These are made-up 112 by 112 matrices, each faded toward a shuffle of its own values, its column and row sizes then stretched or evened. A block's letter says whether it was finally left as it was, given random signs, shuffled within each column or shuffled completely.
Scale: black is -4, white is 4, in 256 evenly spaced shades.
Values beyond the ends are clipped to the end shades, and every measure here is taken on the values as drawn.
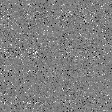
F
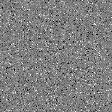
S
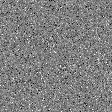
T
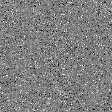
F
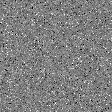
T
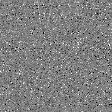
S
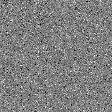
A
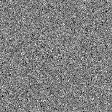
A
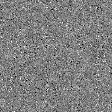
F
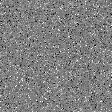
A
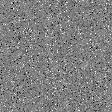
A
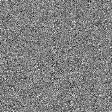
F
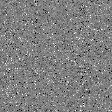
F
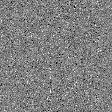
A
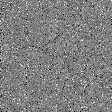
A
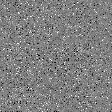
F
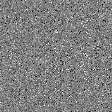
F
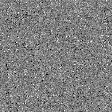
F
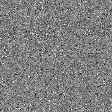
F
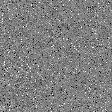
A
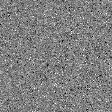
A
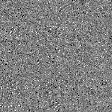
S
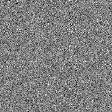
S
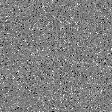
S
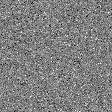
T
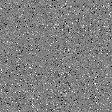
S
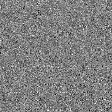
F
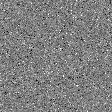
T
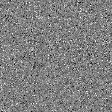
F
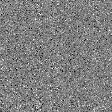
F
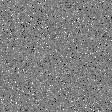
T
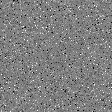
T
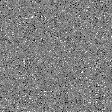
S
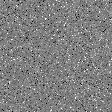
T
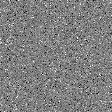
A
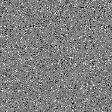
F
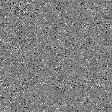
S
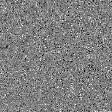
S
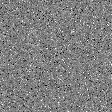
T
